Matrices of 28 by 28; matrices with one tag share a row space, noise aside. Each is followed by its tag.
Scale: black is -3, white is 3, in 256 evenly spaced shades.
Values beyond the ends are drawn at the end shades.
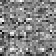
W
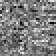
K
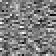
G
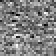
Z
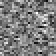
G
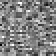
W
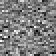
G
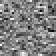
G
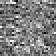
Z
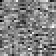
G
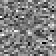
G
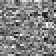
Z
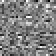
W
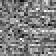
K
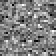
G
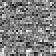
W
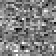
Z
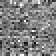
K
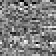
K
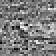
K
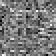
W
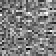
W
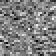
G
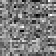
K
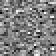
G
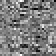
K
